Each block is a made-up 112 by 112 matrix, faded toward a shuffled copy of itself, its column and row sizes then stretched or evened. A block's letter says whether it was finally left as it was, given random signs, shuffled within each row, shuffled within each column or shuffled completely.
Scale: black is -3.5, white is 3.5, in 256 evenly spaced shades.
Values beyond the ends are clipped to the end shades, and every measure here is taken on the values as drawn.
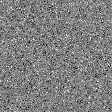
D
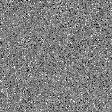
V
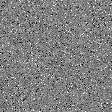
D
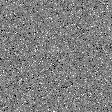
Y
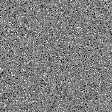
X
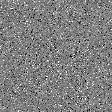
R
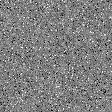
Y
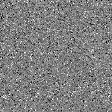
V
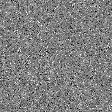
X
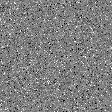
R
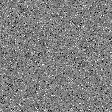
D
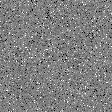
Y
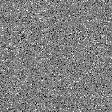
V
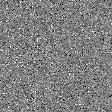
X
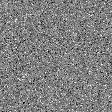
Y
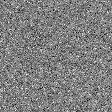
D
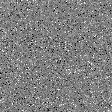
D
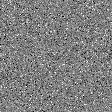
Y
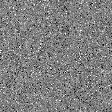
X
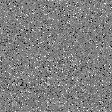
V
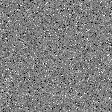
Y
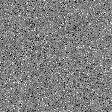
Y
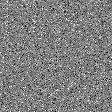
Y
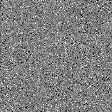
X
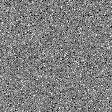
D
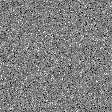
R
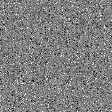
X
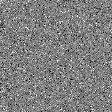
V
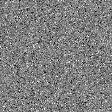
X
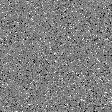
D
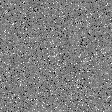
Y
